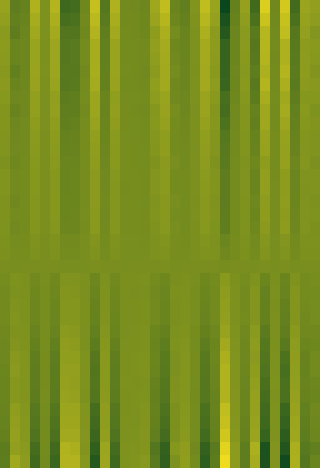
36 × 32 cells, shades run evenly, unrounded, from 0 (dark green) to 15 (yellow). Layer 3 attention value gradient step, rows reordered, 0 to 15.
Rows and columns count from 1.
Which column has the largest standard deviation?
23
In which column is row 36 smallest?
29
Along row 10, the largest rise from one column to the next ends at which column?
27
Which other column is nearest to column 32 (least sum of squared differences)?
25
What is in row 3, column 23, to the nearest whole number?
2
